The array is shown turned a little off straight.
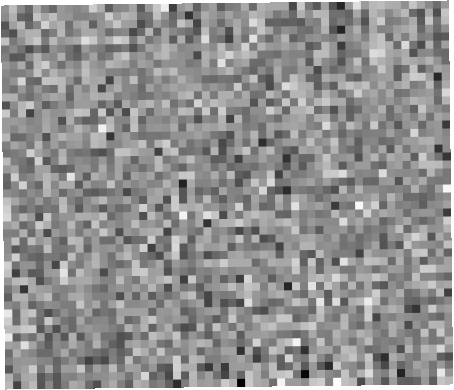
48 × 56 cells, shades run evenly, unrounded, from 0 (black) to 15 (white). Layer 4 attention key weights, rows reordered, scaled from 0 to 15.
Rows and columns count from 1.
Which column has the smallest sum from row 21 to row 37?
21
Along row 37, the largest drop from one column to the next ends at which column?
56
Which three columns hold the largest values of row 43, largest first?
37, 3, 32
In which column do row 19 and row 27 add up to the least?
28
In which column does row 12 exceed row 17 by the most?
14
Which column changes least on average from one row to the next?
49
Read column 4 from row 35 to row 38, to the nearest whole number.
10 10 8 6
